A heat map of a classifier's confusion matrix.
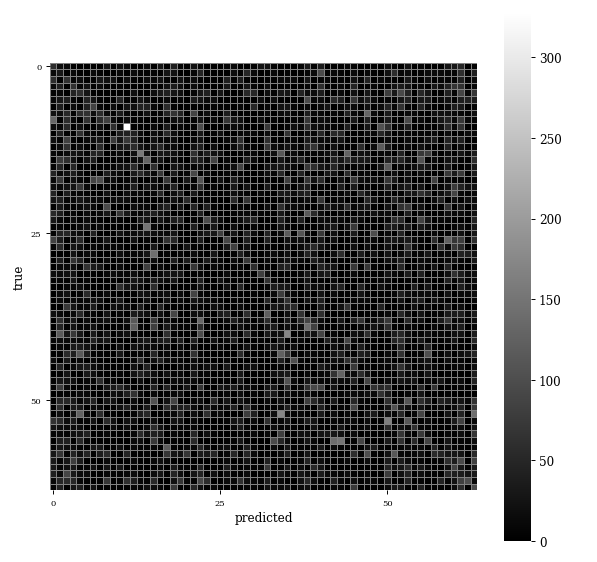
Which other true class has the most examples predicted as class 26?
8
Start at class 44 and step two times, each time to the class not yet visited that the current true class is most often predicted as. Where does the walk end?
2
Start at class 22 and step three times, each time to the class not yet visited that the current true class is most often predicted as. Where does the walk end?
49
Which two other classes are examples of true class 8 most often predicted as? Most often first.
0, 53
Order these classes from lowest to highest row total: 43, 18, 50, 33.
33, 18, 43, 50
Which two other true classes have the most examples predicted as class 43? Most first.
56, 46
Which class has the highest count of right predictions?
13
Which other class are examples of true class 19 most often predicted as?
60
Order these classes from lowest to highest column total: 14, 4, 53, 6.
6, 14, 4, 53
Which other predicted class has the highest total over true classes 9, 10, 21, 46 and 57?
11
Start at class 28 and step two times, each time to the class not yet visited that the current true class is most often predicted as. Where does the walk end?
50
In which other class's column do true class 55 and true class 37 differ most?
32
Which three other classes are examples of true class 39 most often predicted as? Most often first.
38, 12, 15
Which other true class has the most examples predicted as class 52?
4
